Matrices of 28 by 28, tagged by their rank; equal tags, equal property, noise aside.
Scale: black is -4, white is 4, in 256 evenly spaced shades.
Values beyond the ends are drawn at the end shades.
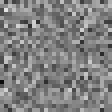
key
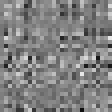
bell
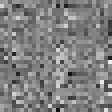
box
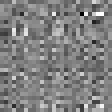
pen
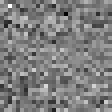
key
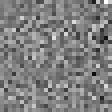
key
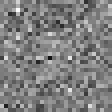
key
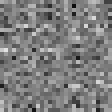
box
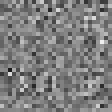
key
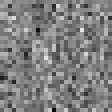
box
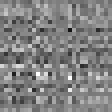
bell
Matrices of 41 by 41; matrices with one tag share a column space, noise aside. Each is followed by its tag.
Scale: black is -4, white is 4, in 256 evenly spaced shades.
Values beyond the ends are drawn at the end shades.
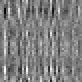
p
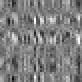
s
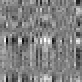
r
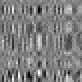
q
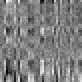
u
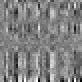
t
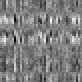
s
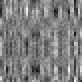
p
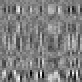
q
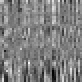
u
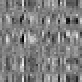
s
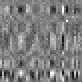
q
